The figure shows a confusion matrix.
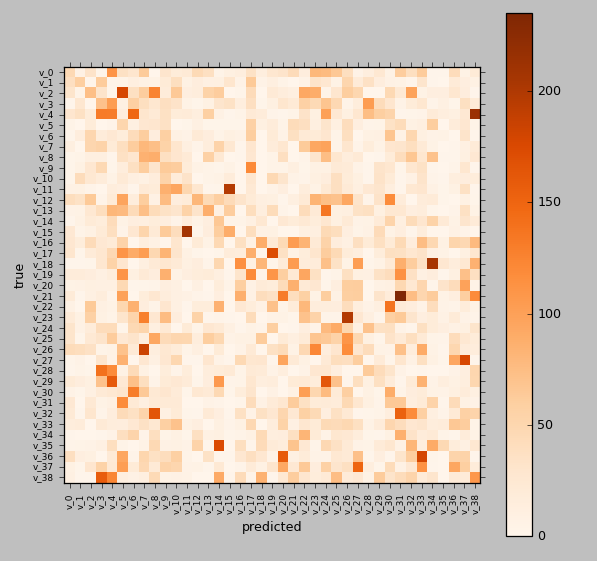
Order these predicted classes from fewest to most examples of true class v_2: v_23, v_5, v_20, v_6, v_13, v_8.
v_20, v_6, v_13, v_23, v_8, v_5
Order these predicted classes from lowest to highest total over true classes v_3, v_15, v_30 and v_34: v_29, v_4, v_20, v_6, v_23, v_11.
v_20, v_29, v_23, v_4, v_11, v_6
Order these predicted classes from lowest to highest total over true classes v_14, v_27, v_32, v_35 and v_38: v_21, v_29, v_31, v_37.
v_29, v_21, v_31, v_37
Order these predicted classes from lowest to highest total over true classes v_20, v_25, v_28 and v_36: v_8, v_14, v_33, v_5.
v_14, v_8, v_5, v_33
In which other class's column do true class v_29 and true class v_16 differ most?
v_4
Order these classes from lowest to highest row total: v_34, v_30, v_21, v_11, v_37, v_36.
v_34, v_11, v_30, v_36, v_37, v_21
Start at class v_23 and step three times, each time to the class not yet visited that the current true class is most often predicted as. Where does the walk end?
v_24
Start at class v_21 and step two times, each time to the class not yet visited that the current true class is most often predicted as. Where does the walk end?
v_5
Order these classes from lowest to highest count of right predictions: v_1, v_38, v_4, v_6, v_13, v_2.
v_6, v_1, v_2, v_13, v_38, v_4
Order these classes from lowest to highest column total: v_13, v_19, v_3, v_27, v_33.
v_13, v_19, v_27, v_3, v_33
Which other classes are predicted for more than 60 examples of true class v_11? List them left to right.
v_9, v_10, v_15
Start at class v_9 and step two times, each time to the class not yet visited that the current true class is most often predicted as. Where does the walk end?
v_19
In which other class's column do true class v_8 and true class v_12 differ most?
v_30
